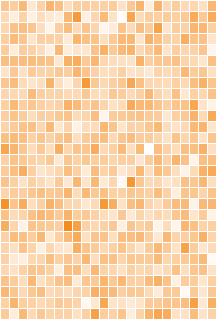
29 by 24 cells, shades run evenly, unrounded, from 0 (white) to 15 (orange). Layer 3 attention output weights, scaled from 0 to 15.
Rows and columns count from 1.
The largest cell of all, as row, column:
21, 8
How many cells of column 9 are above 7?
11
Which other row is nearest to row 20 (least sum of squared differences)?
7
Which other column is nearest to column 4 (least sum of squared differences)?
5
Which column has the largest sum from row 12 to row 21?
1
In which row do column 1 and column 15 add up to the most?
19
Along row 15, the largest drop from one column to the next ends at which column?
22
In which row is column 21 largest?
23
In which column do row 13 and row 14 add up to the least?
17
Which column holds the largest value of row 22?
9
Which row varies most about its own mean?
2
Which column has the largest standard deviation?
24
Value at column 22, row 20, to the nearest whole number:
3
